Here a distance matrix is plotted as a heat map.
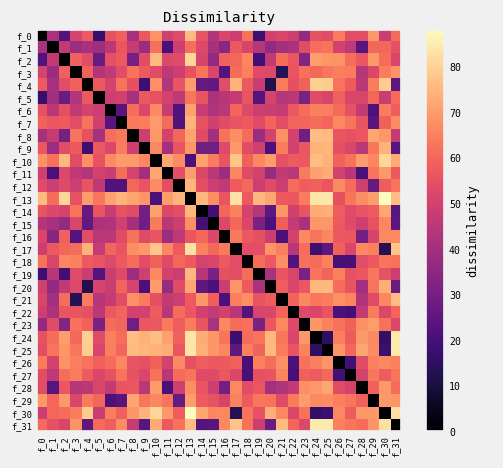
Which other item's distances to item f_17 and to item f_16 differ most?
f_30
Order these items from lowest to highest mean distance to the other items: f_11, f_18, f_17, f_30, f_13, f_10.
f_11, f_18, f_17, f_30, f_10, f_13
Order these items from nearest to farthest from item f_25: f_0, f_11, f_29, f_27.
f_0, f_27, f_29, f_11
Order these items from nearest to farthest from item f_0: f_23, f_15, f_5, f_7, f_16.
f_5, f_23, f_15, f_16, f_7
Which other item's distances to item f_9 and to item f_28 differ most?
f_31
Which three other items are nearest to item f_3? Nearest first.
f_21, f_16, f_1
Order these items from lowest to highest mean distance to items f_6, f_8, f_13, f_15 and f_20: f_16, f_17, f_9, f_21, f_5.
f_9, f_5, f_16, f_21, f_17
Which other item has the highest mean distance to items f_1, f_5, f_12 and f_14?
f_13
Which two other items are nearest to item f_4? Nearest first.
f_20, f_9
